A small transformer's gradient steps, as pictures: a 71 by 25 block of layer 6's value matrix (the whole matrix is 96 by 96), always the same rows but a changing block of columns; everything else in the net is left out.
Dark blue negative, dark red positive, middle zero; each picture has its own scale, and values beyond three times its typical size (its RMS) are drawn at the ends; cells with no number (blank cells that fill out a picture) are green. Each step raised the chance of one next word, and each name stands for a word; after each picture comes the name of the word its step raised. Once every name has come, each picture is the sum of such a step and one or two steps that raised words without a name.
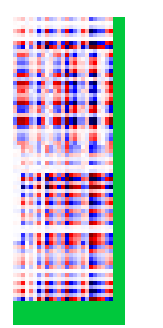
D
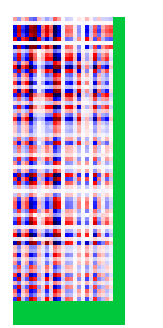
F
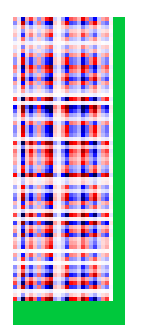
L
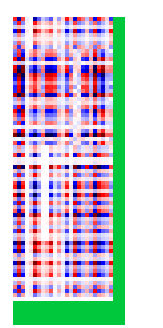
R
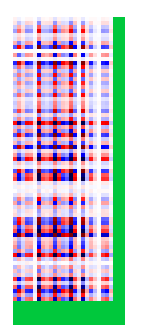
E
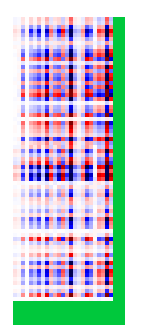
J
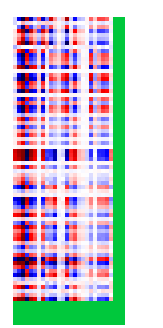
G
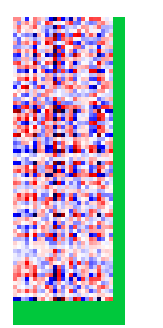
L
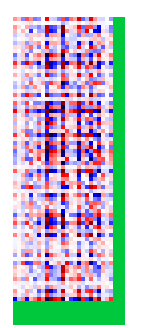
E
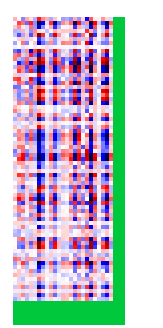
G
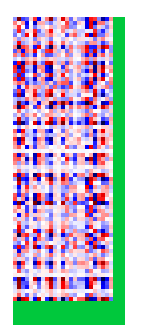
D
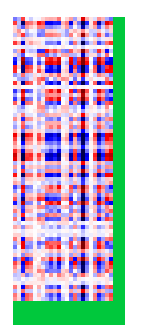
G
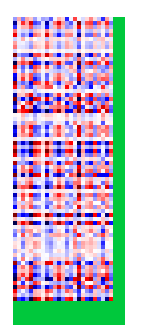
L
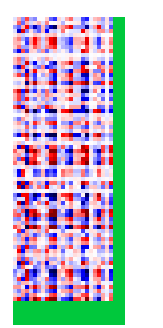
G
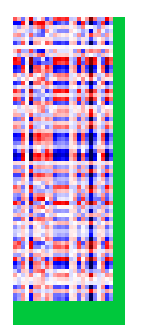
G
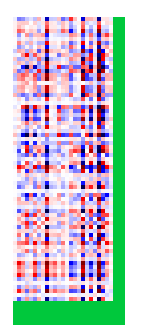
R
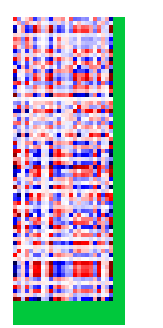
R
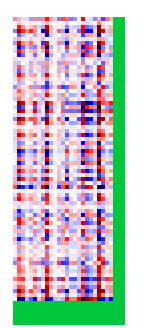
D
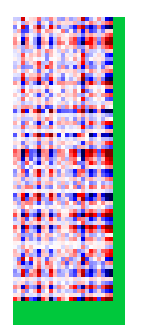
G
